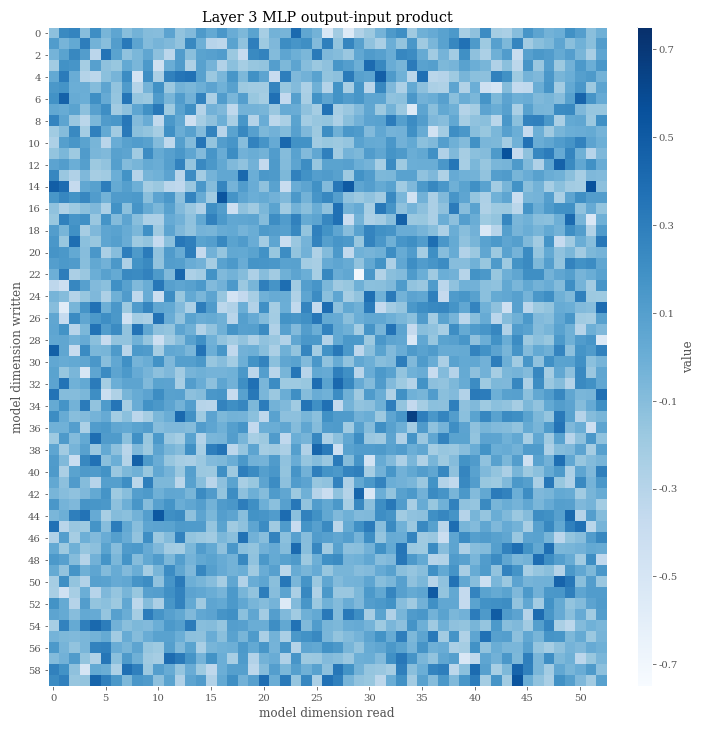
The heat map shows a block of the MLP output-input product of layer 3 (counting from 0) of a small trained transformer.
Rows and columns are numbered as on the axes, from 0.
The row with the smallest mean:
5
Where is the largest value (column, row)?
34, 35
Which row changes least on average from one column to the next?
56
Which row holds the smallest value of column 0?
23
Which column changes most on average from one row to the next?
26
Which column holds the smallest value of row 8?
13
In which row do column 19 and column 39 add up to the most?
1
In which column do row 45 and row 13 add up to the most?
0
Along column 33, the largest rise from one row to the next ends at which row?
17
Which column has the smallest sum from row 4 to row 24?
41
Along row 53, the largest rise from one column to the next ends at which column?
46
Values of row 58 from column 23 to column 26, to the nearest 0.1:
0.1 0 0.1 -0.1
